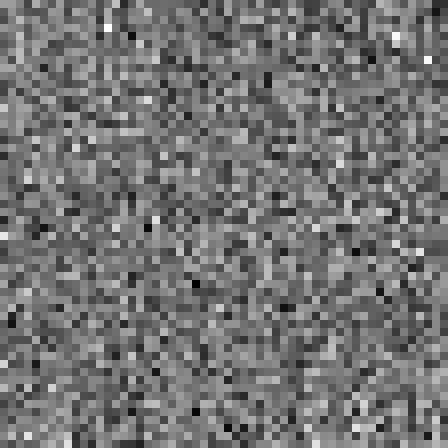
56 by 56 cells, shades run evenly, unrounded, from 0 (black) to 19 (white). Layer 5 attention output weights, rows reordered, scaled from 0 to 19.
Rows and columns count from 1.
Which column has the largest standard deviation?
50
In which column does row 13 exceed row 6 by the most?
19
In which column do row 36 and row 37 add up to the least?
25
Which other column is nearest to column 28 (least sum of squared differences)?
13
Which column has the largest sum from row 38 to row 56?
55
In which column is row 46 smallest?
5
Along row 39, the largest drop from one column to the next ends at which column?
3
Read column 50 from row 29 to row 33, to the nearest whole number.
12 9 16 5 11
